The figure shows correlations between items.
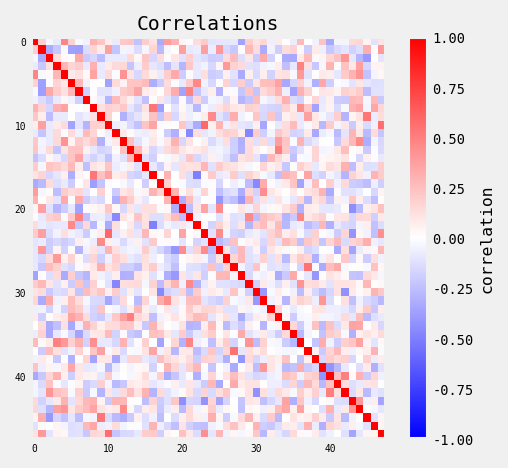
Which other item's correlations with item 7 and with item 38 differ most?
11
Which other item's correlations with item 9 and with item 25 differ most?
24
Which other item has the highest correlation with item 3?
36
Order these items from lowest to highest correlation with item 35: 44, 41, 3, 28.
3, 44, 41, 28
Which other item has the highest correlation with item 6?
21
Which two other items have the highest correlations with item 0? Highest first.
4, 18
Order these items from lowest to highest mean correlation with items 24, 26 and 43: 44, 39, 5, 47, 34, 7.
47, 39, 5, 7, 34, 44
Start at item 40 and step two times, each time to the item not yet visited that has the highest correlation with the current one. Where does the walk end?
2
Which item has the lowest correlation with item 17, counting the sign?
30
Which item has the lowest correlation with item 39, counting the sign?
40
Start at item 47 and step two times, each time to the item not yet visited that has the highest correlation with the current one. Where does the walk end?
23
